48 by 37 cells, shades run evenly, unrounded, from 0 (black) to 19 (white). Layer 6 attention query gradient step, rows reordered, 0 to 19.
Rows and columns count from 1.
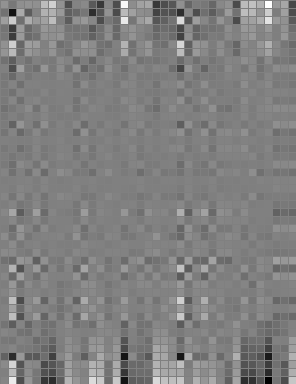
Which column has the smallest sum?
3
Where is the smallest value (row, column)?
48, 34
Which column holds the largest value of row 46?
2
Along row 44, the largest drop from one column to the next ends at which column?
16
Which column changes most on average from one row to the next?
23
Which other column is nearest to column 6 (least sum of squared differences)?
36
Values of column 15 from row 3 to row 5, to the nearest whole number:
8 8 8
